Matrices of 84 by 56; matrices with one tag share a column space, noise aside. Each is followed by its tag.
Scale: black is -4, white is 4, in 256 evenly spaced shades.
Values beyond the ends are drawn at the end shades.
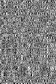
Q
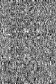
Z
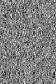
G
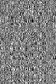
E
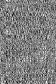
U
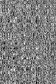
E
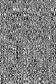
U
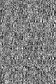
E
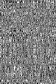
Q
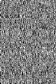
G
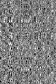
E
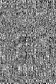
Q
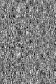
G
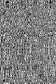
Q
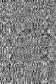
Z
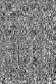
U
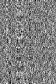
Z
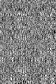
U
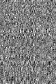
Z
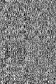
U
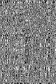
Q
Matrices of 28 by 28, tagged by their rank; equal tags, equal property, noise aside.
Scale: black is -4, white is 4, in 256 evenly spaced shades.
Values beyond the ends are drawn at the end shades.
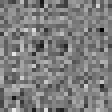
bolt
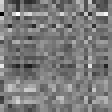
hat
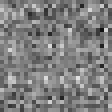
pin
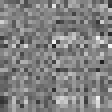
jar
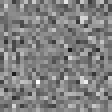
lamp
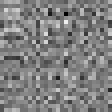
bolt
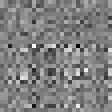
jar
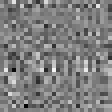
bolt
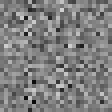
pin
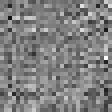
lamp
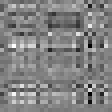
hat
